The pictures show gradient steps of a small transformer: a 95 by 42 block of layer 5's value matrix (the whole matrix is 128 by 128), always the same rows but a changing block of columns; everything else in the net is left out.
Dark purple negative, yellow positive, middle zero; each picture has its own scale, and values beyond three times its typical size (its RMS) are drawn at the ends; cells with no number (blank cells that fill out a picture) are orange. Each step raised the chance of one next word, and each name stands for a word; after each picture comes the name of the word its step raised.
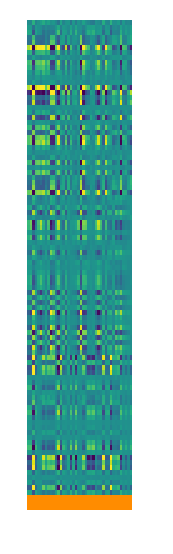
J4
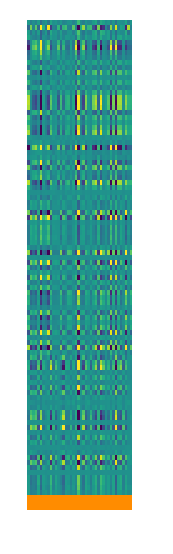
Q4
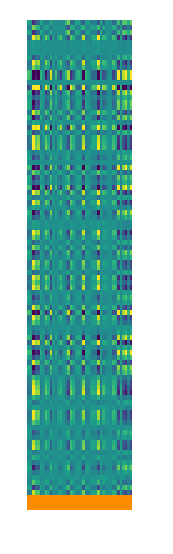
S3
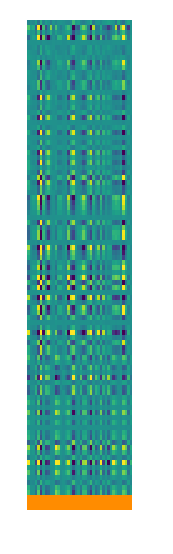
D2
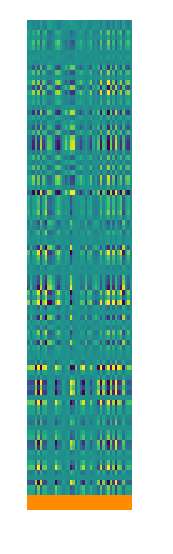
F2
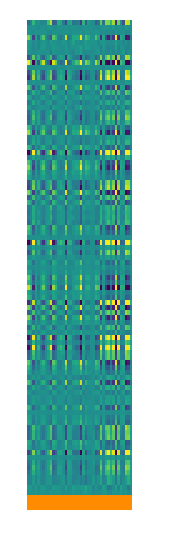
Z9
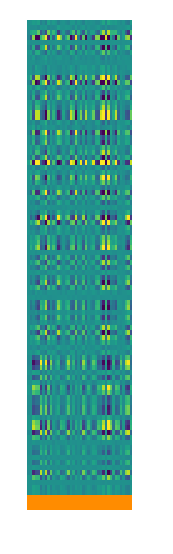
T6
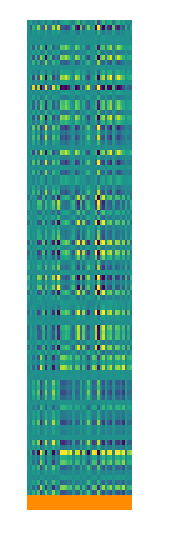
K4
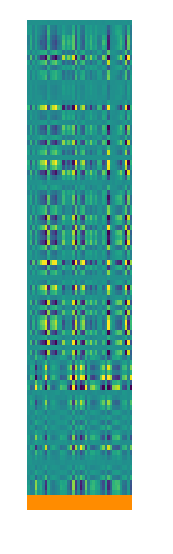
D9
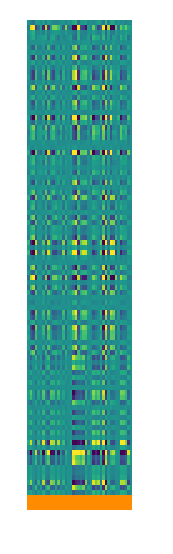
K4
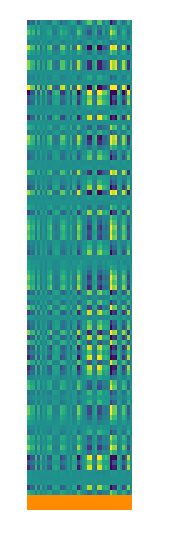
J4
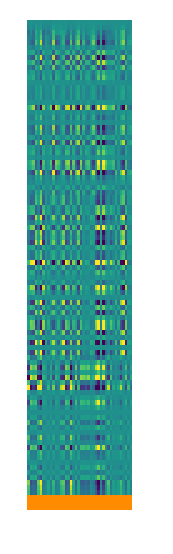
D9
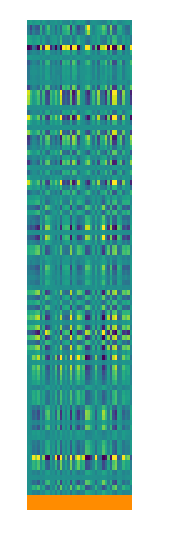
J4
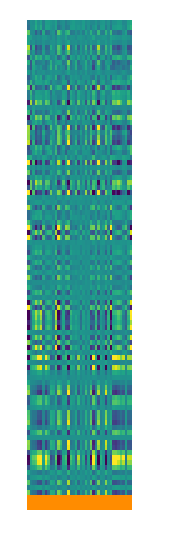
J4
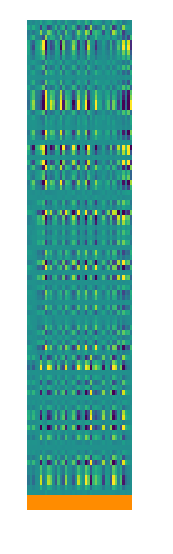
Q4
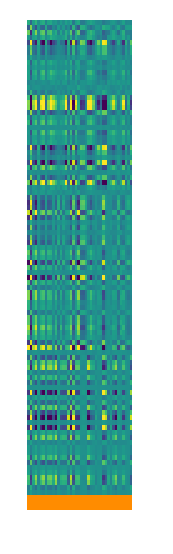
Q4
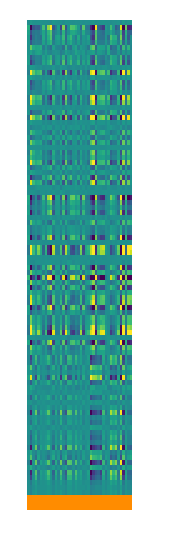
D2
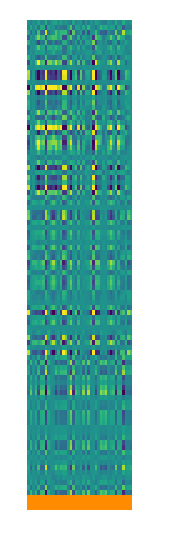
S3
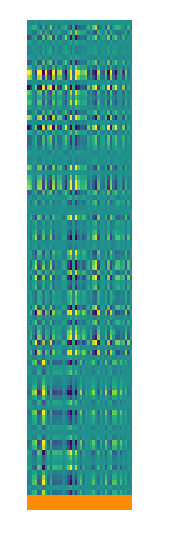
S3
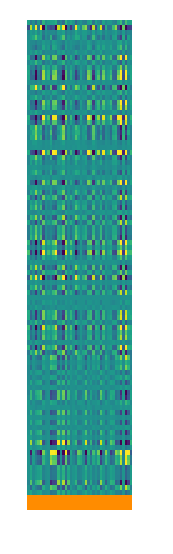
K4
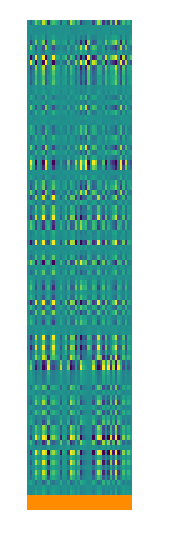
Z9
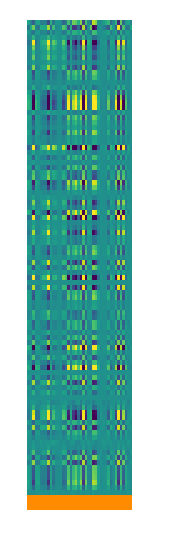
Q4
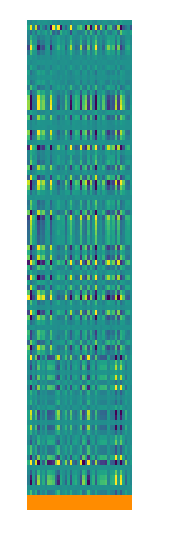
Q4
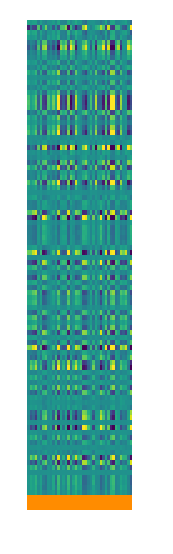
Q4
